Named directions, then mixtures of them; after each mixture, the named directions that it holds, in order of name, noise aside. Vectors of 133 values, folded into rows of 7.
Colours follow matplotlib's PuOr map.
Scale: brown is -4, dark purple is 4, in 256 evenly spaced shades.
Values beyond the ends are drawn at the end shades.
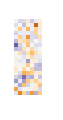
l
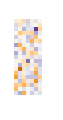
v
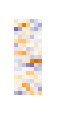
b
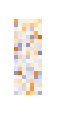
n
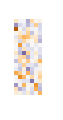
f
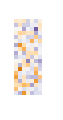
v.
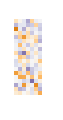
f.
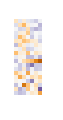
b, f.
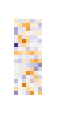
b, l.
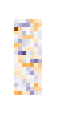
b, f.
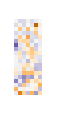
l.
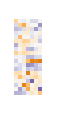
b, f.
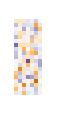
l, v.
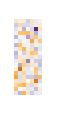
v.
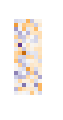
f, v.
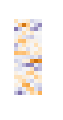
b.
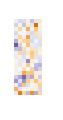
l.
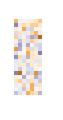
n.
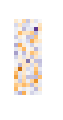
v.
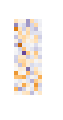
f, v.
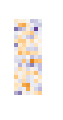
b, v.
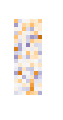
n.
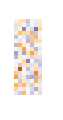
v.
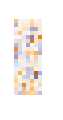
n, v.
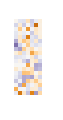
l.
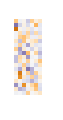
f, n.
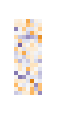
f, n.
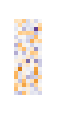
v.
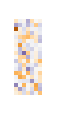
f.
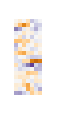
b.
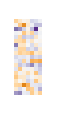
b, v.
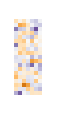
b, v.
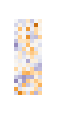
l.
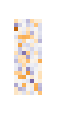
f.
